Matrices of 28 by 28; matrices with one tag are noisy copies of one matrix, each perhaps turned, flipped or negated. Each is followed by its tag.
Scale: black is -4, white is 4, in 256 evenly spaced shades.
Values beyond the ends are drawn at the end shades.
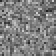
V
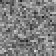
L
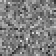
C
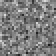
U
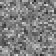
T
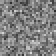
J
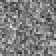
L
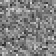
T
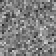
L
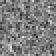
V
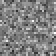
V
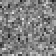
C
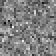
J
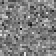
T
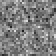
C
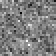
L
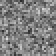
T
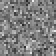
J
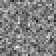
U
